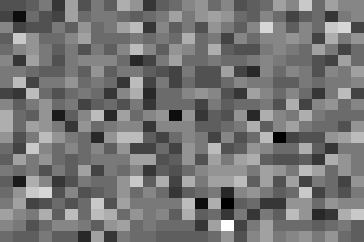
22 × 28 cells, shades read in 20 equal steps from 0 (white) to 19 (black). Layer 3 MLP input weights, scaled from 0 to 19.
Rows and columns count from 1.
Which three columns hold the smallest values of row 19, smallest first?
8, 15, 17
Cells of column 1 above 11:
6
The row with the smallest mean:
20
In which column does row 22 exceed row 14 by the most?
3
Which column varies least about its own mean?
13
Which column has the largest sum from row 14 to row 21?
14
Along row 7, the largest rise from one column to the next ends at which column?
19
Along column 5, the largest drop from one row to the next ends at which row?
12
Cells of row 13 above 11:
10
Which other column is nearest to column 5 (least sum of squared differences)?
9
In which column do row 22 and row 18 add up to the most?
7
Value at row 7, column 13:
13
